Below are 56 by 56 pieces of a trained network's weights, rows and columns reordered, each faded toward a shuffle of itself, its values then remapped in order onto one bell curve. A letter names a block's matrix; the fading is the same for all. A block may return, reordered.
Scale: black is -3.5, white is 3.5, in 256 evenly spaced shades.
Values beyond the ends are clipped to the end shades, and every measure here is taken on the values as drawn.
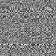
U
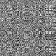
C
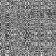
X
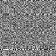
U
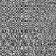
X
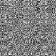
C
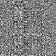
C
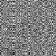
X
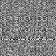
U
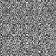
C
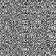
C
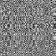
X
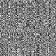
C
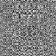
X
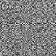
U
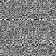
U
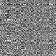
U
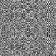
X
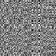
X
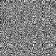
C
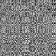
X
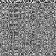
U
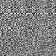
U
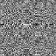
U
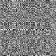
U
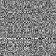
U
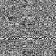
U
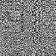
C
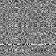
U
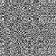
C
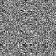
C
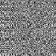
C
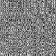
X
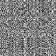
C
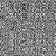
C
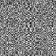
X
